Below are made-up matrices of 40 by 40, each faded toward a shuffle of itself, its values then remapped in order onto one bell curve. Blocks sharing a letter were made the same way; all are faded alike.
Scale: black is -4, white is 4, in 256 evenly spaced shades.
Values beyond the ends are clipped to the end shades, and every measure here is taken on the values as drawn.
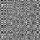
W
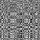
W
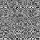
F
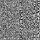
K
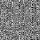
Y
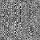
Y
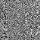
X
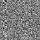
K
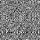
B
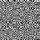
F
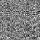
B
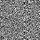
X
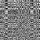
W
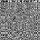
F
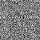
B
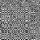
W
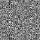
K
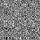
B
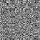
B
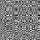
W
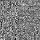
X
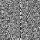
K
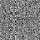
K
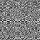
F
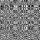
W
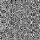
X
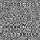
F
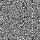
X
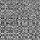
W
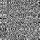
B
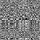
F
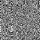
Y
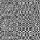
W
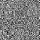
B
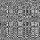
W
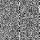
K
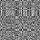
W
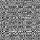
F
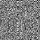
Y
